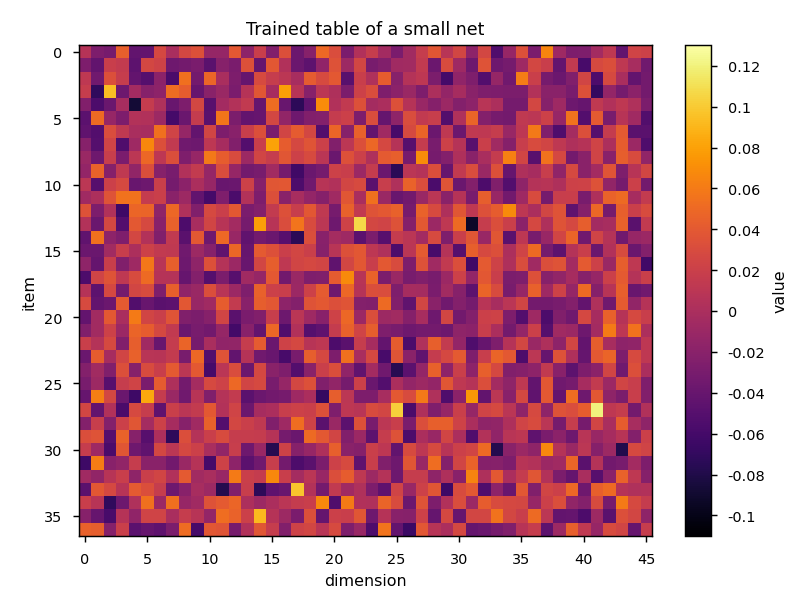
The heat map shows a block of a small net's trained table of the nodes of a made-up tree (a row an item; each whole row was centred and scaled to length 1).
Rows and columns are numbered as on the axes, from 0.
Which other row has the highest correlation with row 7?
16
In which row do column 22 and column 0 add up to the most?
13
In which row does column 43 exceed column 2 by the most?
34
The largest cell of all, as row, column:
27, 41
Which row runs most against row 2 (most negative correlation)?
23
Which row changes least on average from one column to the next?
17
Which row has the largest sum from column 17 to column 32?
12
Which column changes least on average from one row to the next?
9
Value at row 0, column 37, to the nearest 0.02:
0.06
